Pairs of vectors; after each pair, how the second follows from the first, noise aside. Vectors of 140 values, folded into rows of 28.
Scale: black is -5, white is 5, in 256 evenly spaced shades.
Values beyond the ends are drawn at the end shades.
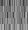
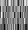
reversed, scaled up.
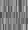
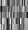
reversed, scaled up.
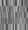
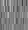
wrapped around, partly zeroed.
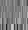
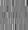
wrapped around, partly zeroed.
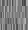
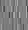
wrapped around, partly zeroed.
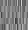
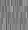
reversed, negated, shrunk.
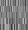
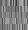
reversed.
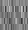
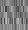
reversed.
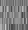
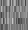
wrapped around.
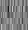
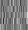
wrapped around, negated.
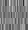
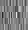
wrapped around, negated.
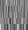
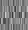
wrapped around.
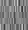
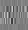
wrapped around, partly zeroed.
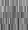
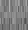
reversed, negated, shrunk.
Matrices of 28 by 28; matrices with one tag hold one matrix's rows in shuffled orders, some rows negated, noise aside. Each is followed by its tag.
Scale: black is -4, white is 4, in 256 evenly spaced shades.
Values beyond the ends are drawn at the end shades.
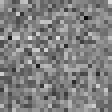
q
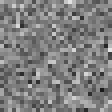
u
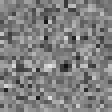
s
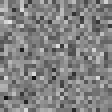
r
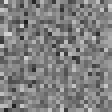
r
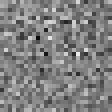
s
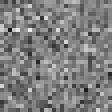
q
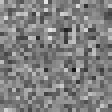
s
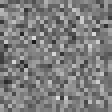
r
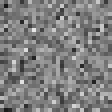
r
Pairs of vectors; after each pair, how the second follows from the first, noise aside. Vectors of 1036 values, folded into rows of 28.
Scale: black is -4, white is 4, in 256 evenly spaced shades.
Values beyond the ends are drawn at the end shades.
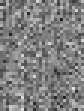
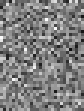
shuffled.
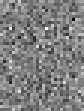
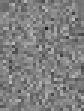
negated, shrunk.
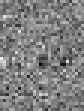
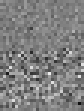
wrapped around, negated, partly zeroed.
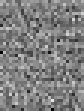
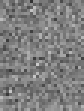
reversed, shrunk.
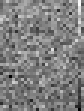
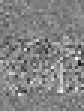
wrapped around, negated, partly zeroed.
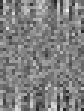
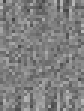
negated, shrunk.
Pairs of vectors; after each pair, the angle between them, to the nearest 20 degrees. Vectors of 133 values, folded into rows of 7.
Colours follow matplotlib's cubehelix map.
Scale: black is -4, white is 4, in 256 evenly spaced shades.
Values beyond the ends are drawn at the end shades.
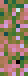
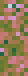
120 degrees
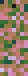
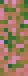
80 degrees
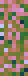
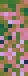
120 degrees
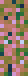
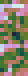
120 degrees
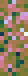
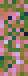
140 degrees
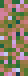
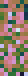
100 degrees
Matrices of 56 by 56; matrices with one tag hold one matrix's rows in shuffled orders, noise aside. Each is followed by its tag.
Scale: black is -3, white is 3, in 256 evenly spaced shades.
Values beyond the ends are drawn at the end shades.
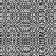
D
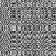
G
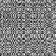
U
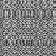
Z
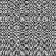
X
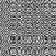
G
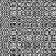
G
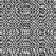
D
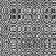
G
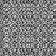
Z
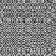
U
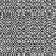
U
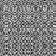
Z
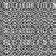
Z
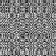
X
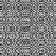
D
